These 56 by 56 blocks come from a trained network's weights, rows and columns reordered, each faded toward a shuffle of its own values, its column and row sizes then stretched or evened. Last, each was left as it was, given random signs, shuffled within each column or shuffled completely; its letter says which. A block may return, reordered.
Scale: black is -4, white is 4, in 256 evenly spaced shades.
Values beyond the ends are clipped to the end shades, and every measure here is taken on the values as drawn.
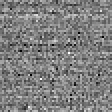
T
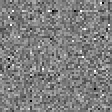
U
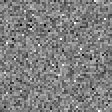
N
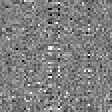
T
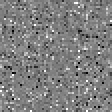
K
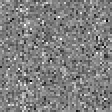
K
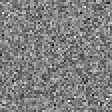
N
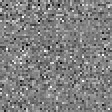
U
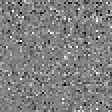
T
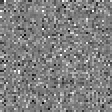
T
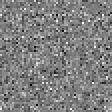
U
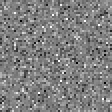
N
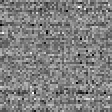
T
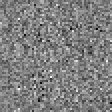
T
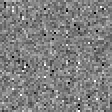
K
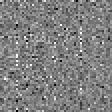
T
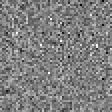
T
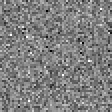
K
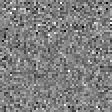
U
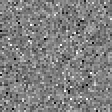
N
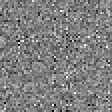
U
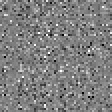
T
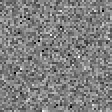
N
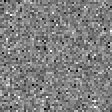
N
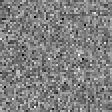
N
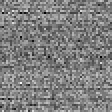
T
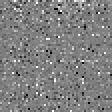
U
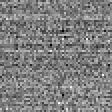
T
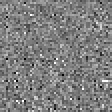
U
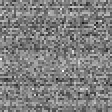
T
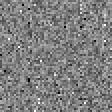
K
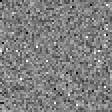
N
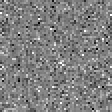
K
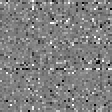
U
